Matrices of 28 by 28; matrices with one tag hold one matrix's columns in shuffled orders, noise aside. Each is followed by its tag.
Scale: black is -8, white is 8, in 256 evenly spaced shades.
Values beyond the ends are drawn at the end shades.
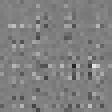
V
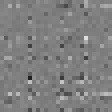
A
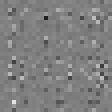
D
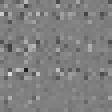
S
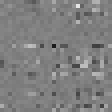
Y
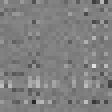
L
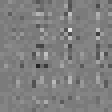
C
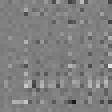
L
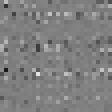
S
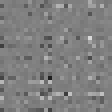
A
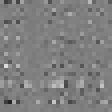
L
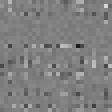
Y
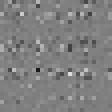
S
